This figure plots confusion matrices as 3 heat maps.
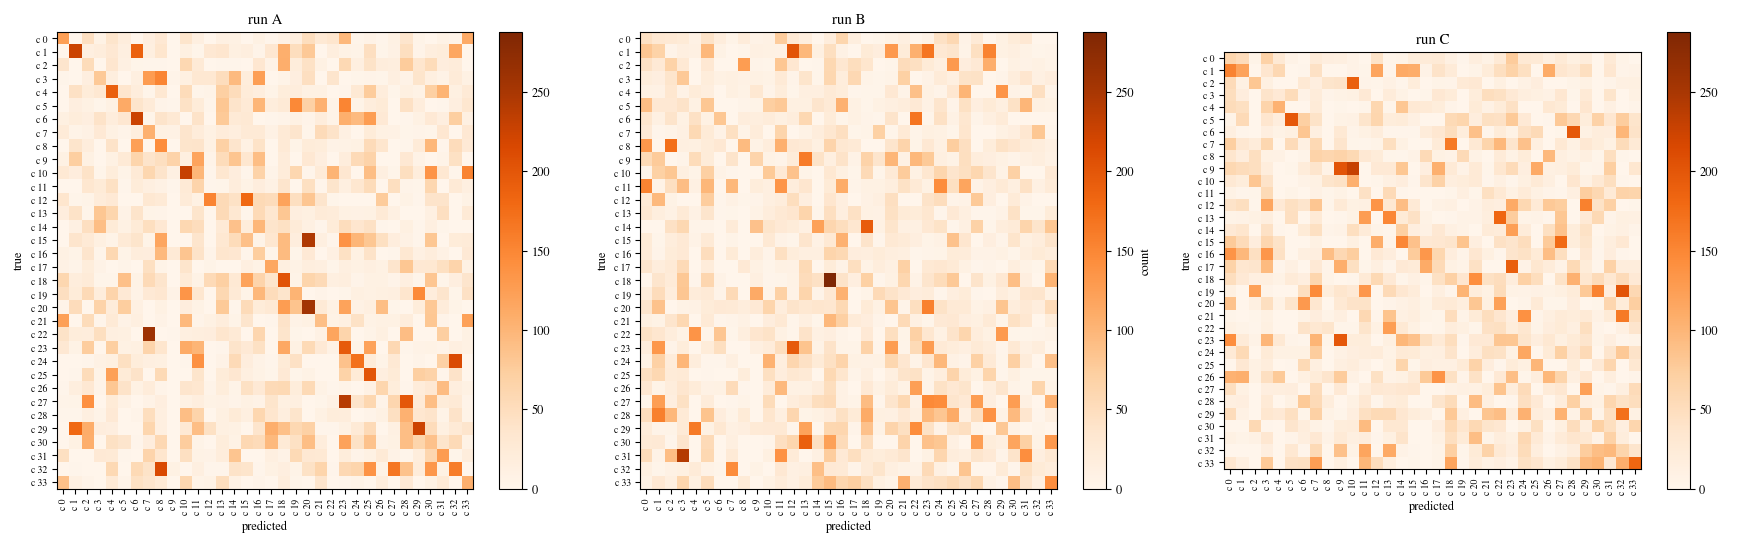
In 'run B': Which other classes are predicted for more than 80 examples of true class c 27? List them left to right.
c 1, c 18, c 23, c 24, c 30, c 33
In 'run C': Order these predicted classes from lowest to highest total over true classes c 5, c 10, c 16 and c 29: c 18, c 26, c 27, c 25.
c 25, c 26, c 18, c 27
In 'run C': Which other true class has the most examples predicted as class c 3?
c 16
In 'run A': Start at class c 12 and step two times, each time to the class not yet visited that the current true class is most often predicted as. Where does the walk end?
c 20
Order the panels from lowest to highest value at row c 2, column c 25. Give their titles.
run C, run A, run B
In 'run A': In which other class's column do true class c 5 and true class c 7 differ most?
c 23
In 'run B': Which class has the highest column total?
c 15
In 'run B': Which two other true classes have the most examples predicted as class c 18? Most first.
c 14, c 28
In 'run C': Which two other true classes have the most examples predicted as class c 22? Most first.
c 13, c 20
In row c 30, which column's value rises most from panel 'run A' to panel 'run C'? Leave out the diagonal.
c 11
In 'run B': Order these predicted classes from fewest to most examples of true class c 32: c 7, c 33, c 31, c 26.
c 33, c 31, c 26, c 7
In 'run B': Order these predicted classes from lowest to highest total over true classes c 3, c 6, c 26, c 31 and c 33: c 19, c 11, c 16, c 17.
c 19, c 16, c 17, c 11
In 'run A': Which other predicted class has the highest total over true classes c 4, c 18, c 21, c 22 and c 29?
c 7
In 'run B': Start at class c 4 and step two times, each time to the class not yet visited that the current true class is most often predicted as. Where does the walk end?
c 22
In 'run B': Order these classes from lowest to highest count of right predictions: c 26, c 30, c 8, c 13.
c 26, c 13, c 8, c 30
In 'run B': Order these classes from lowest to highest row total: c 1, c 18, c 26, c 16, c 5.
c 16, c 26, c 5, c 18, c 1
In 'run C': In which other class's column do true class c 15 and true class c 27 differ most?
c 14
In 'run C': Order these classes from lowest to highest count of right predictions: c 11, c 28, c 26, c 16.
c 11, c 28, c 26, c 16
